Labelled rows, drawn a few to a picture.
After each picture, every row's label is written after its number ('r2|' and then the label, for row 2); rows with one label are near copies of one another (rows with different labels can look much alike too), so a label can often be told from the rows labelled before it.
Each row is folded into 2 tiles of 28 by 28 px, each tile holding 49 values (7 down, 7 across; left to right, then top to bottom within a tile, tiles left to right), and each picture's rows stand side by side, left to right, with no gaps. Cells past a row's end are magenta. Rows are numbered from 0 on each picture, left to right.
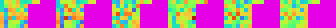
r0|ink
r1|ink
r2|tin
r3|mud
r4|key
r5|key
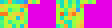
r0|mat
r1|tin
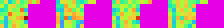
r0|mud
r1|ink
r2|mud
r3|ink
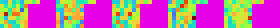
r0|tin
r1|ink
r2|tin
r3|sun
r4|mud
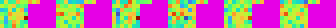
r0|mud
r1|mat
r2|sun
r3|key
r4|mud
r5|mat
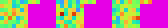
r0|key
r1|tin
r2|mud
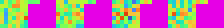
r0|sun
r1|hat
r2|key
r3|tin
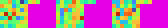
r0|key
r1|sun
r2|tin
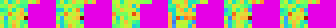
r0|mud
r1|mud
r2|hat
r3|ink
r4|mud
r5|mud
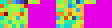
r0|mat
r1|key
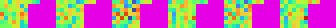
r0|hat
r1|key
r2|key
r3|sun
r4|key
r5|mud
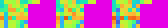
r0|ink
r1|ink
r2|ink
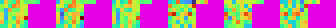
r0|sun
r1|sun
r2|sun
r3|mat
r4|hat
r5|tin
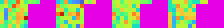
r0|sun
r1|mat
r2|hat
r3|ink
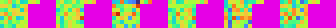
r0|key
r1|mud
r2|mat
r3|mud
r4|ink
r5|key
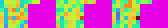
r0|ink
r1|mud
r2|sun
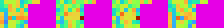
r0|ink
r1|mud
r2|mud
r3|ink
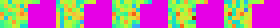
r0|hat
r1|ink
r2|hat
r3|mud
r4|tin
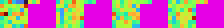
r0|mat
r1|sun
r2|hat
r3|mud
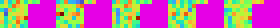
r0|sun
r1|mat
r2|sun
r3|tin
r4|mud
